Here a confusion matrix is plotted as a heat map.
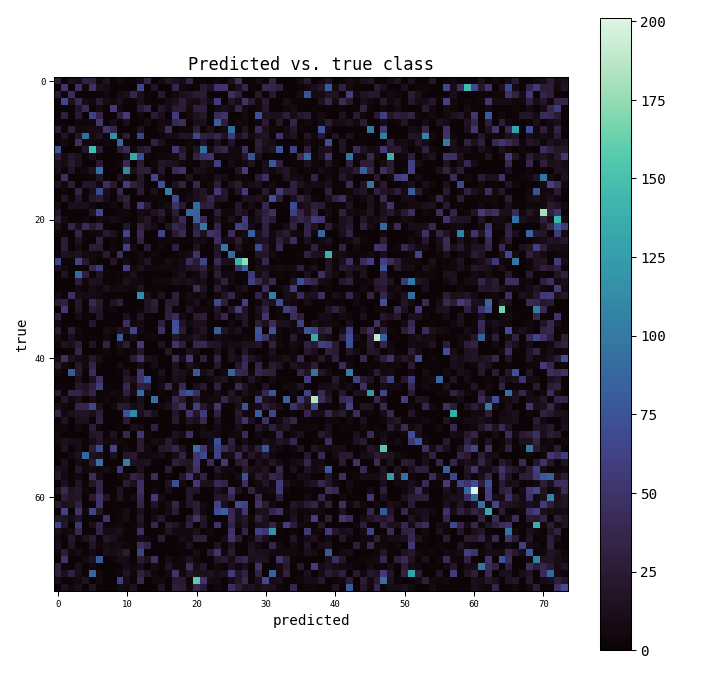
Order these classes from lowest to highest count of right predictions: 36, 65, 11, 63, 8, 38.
63, 38, 36, 65, 8, 11
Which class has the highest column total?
47
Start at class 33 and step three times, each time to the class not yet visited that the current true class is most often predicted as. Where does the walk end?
6
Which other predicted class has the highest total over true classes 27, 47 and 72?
20
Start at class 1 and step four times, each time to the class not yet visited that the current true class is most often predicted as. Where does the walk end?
51
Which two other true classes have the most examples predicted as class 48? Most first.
11, 57
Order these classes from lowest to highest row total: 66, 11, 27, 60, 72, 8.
66, 27, 72, 60, 8, 11
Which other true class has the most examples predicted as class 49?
14
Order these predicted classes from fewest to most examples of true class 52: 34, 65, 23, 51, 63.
63, 65, 34, 51, 23
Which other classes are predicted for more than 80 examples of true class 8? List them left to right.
4, 47, 53
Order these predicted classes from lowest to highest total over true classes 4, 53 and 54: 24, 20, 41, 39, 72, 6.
39, 41, 24, 6, 72, 20
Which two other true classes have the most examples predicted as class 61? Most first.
70, 37
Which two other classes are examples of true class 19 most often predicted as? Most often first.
70, 20
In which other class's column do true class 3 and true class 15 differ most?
45
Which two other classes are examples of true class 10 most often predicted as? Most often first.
5, 21
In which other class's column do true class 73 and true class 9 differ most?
56
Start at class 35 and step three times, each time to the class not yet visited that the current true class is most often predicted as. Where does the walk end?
12
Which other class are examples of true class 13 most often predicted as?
10
